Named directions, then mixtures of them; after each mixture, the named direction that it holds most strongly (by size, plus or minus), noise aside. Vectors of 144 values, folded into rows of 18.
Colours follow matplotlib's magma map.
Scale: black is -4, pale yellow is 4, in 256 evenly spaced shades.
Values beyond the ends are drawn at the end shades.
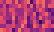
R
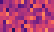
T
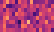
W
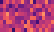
T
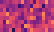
T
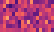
W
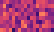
R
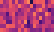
R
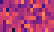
T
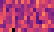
R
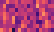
R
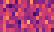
W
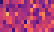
T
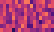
R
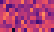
T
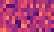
W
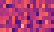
R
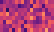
T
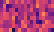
R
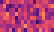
T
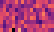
T
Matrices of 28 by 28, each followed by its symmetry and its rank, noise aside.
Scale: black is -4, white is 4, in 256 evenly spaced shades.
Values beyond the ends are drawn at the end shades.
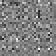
no symmetry, rank five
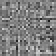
antisymmetric, rank four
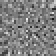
antisymmetric, rank six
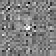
symmetric, rank four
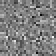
antisymmetric, rank six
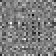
no symmetry, rank five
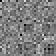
symmetric, rank four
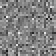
no symmetry, rank four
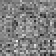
no symmetry, rank four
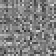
antisymmetric, rank six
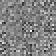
symmetric, rank five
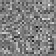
no symmetry, rank six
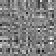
antisymmetric, rank four
